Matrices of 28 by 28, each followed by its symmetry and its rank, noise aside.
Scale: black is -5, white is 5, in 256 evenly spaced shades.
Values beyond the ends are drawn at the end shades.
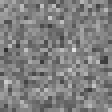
no symmetry, rank eight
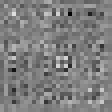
symmetric, rank four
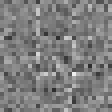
no symmetry, rank four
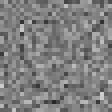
no symmetry, rank six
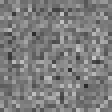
symmetric, rank eight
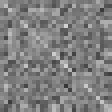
symmetric, rank four
